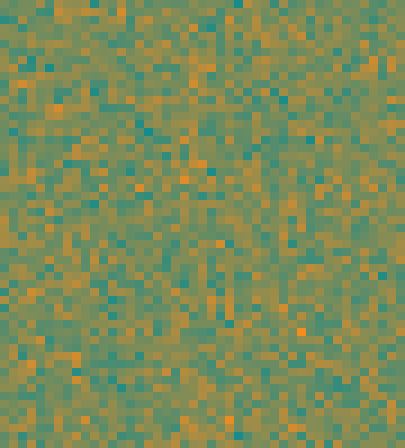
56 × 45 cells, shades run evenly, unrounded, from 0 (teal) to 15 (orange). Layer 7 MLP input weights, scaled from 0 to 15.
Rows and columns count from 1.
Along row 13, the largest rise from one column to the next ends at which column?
33
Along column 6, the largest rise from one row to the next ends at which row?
10
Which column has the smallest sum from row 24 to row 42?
35
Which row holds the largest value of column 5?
43
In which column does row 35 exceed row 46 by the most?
34
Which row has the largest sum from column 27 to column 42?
42
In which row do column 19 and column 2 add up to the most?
47
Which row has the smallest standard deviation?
44
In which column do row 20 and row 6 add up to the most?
41
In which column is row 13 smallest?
32
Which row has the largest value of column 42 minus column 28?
8
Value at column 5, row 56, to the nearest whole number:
3
